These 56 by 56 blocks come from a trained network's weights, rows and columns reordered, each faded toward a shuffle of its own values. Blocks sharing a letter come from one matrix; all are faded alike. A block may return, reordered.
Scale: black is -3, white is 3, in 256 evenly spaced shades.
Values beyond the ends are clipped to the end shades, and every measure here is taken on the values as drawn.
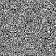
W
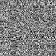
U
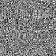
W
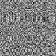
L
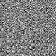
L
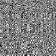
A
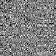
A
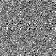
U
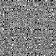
W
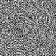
U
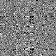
W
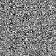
U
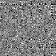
W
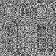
L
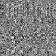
A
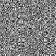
L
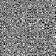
A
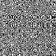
A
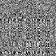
A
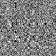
W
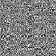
A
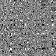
W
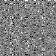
W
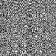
L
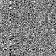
W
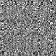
A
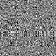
A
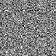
U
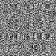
L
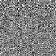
A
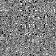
W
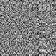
L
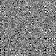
W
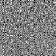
A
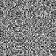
U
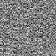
U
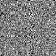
A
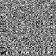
A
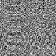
U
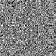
U
